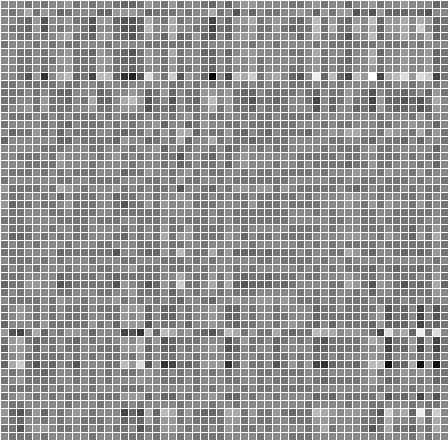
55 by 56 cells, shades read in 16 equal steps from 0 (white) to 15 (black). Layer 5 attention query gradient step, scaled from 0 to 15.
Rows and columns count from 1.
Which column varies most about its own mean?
53
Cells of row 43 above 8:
11
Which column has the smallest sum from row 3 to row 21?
47
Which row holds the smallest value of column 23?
36
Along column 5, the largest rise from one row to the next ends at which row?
43
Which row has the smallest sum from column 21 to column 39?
42
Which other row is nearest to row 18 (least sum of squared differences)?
23
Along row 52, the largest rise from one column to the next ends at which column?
54
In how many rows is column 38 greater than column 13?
27
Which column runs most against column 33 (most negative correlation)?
45
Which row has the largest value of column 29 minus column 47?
10
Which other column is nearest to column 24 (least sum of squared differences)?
1
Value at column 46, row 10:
6
